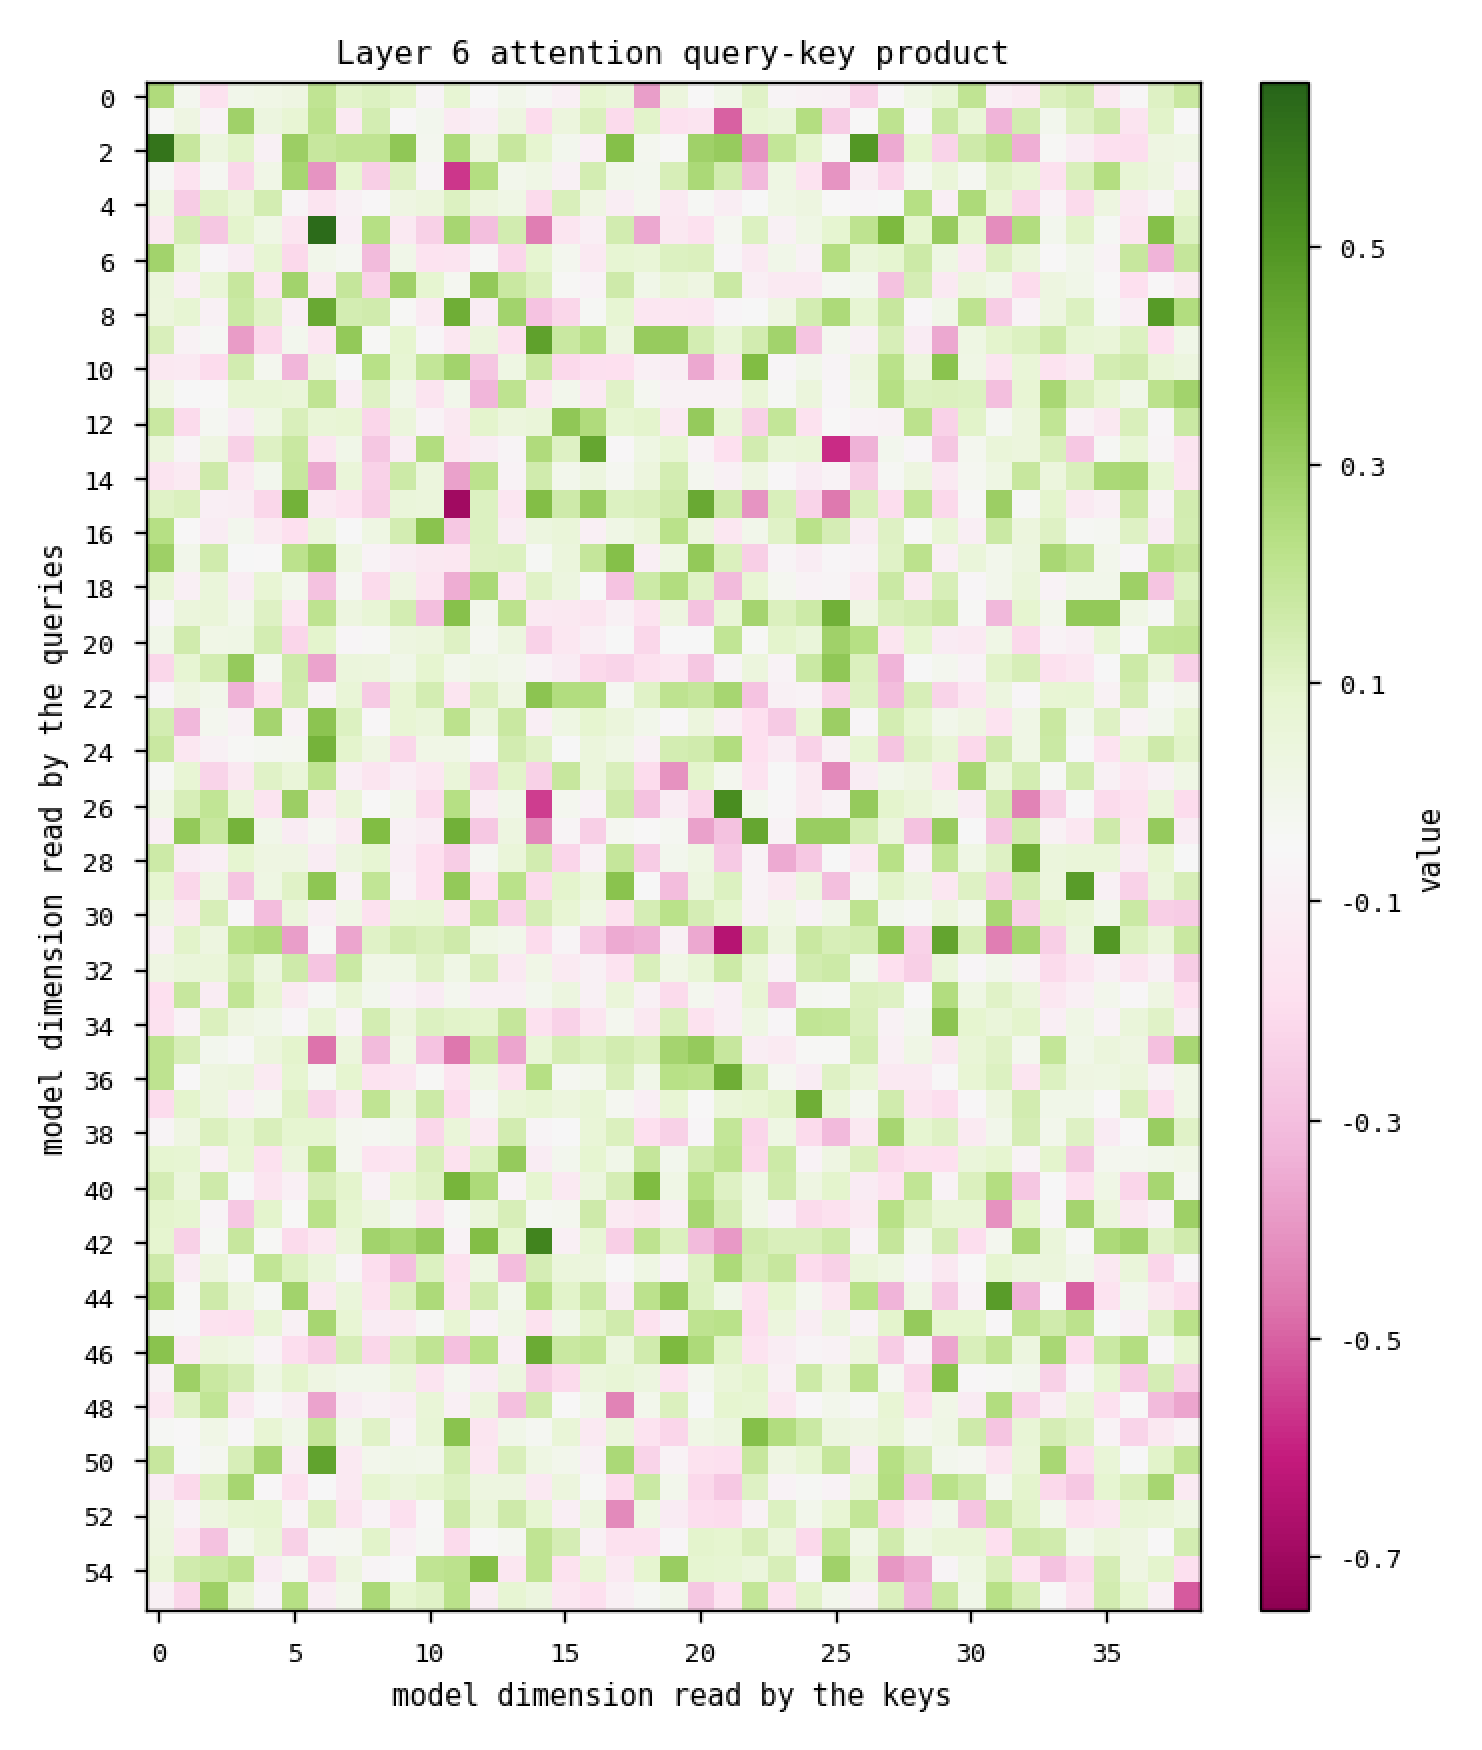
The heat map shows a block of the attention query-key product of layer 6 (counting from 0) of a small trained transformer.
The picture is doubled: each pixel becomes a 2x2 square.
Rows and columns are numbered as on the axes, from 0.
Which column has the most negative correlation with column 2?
38
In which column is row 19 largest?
25
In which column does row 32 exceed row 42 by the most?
21
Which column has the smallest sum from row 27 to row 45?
28
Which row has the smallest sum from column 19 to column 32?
13
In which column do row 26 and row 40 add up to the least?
32
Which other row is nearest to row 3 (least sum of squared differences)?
14
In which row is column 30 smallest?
52
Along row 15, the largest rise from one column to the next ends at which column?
12
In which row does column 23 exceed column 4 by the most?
9
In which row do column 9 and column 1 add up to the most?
2
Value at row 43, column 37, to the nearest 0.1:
-0.2
